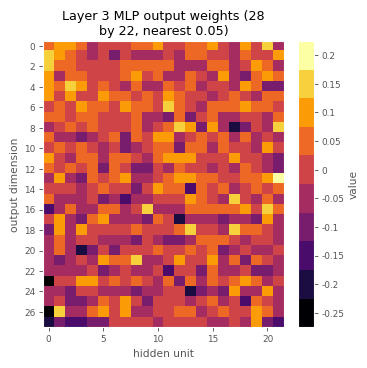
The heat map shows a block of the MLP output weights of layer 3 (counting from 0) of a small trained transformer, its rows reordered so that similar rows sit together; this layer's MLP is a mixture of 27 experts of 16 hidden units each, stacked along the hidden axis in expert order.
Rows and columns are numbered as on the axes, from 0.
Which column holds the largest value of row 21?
8
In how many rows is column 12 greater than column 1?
10
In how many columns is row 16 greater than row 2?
9
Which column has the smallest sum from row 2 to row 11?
17
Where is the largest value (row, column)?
13, 21
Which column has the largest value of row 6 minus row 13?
3
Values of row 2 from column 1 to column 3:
0.05 0.05 0
